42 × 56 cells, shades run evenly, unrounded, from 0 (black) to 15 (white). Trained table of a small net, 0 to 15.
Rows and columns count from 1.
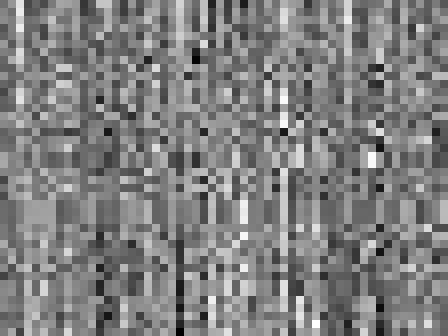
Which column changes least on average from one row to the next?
33
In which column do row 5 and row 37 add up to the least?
45
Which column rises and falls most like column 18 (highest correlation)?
35
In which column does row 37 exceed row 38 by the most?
32
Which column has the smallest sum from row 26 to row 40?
23
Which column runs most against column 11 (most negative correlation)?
3
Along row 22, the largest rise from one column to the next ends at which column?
36
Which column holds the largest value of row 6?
26
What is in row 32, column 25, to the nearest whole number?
9
